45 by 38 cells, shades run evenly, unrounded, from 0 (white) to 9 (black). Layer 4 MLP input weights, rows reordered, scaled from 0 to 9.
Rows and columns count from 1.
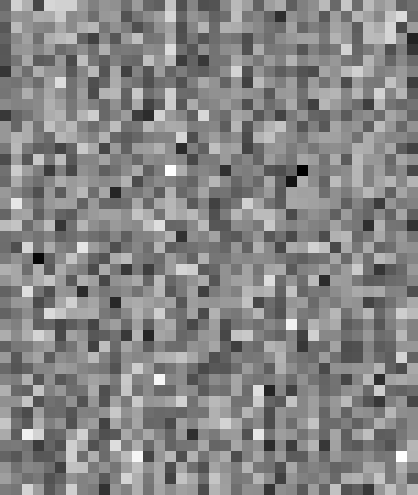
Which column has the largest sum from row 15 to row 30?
26
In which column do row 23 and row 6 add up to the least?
8
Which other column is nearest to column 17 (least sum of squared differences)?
1
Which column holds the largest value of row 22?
17
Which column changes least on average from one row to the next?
20
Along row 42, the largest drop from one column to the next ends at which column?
37
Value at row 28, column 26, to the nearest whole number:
6
